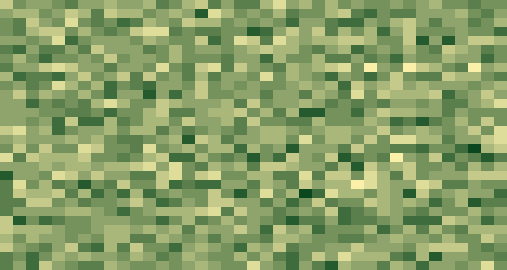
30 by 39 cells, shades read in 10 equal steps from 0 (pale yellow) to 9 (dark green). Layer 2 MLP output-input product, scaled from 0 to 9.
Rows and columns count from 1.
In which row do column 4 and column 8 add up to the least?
17
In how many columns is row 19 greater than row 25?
8
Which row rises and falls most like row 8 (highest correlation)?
20
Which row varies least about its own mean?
27
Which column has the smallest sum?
16
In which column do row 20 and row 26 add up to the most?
25
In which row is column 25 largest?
13
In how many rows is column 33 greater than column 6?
15
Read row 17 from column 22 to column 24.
4 8 4
